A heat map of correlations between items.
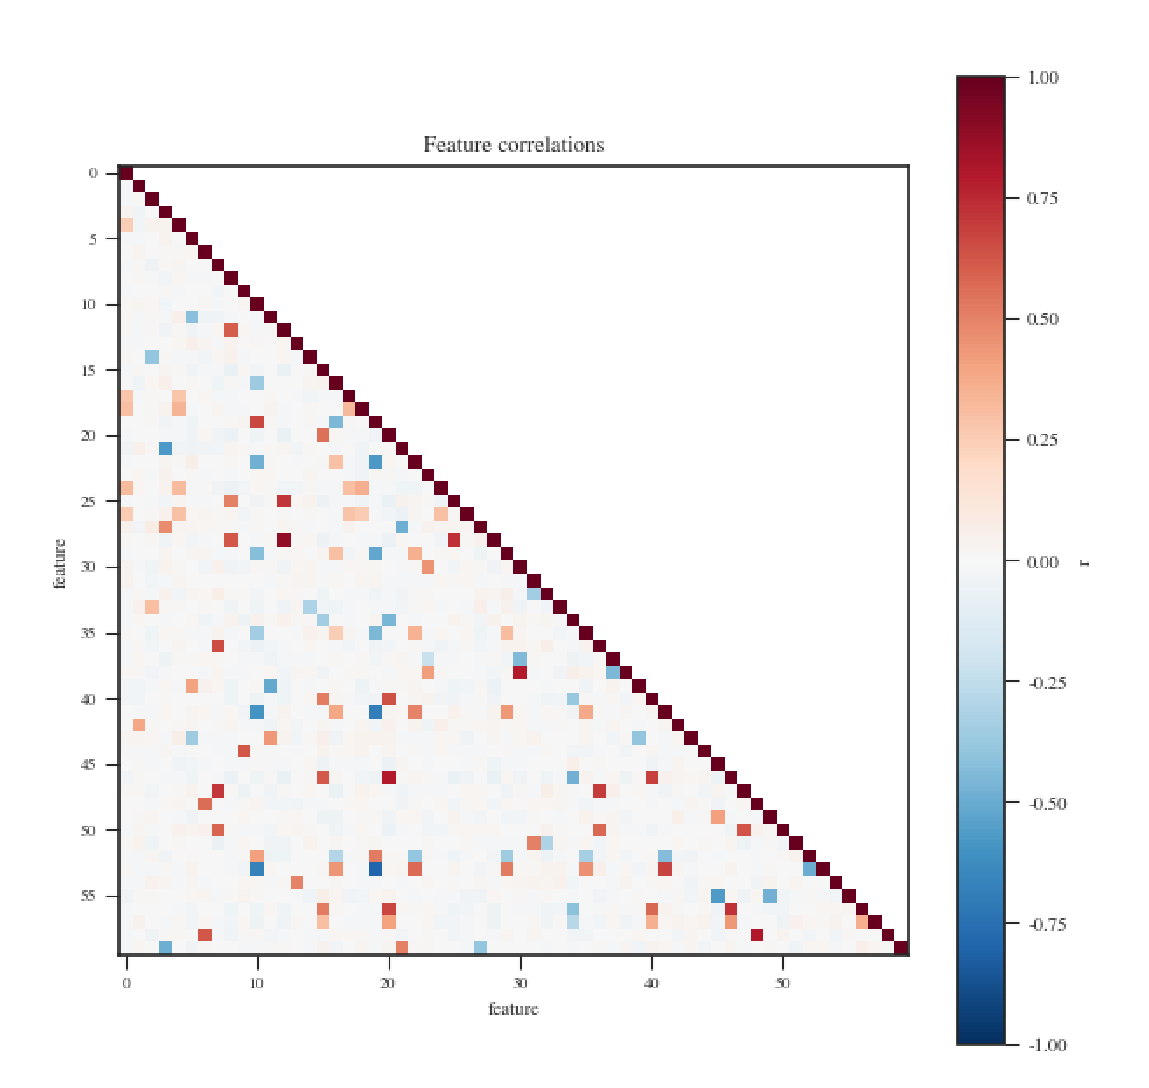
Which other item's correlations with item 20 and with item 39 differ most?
46
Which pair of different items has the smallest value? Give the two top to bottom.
19, 53
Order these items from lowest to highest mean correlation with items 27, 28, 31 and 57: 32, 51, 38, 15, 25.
32, 38, 15, 51, 25
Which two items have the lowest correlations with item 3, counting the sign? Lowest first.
21, 59
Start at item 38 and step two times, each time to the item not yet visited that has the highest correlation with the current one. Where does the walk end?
23
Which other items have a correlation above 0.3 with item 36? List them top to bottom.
7, 47, 50
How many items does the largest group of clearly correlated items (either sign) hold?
9
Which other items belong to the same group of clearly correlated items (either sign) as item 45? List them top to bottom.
49, 55
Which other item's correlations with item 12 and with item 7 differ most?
28
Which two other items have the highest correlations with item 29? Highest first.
53, 41
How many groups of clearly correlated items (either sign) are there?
15
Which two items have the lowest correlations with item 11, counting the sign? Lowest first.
39, 5
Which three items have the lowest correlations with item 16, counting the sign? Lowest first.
19, 10, 52
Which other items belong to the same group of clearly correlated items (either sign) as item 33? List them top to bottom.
2, 14
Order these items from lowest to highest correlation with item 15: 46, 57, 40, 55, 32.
32, 55, 57, 40, 46
